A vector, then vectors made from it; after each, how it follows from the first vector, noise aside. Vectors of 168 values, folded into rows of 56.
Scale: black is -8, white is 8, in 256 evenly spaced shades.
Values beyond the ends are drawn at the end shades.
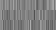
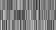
wrapped around, negated, scaled up.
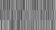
reversed.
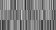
reversed, negated, scaled up.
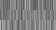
reversed.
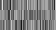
wrapped around, negated, scaled up.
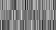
reversed, negated, scaled up.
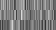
reversed, negated, scaled up.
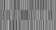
wrapped around, negated.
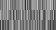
reversed, negated, scaled up.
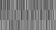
reversed.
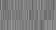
wrapped around, shrunk.
